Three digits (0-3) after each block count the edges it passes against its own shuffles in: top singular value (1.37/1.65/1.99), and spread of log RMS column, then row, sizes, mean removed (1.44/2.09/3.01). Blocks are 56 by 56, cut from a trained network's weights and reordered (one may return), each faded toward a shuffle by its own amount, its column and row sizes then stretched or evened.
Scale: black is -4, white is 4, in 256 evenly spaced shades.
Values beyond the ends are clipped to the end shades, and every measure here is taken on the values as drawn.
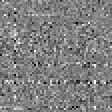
1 1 2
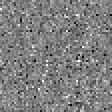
0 1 1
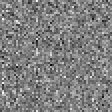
1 1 0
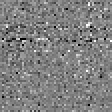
1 1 2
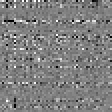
2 1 3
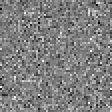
0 1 0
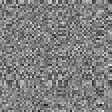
3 0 1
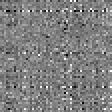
3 1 2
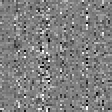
1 3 0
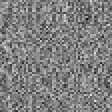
3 0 0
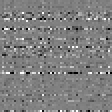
3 1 3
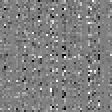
0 3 1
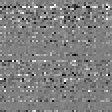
1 1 3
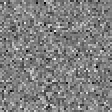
1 0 1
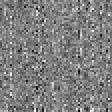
2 2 0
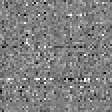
1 1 2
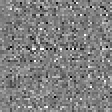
2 1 2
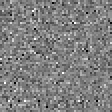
0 0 1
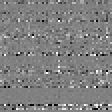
1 1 3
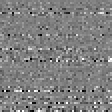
1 0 3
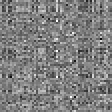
3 1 1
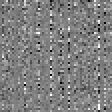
1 3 0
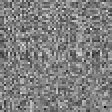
3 0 1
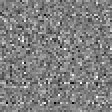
2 1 1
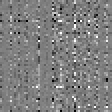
2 3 1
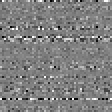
3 0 3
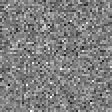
1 0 0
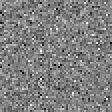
0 0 0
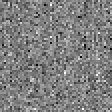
1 1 0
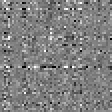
2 2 2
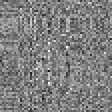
3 1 0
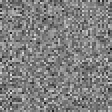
3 1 0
